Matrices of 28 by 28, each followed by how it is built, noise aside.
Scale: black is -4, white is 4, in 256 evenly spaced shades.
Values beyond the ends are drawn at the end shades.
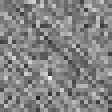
Toeplitz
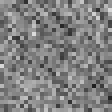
Toeplitz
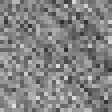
Toeplitz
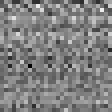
repeating columns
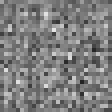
blocks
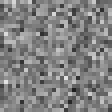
repeating rows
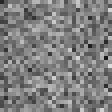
repeating rows
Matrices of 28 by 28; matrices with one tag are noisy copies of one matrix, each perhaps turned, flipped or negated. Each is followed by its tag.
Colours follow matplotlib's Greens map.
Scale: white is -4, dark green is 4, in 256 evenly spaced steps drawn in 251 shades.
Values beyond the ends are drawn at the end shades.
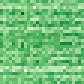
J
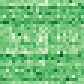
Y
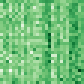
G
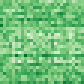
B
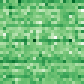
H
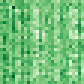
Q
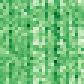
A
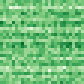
J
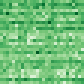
Q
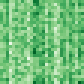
A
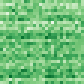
Q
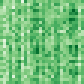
Q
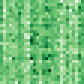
Y
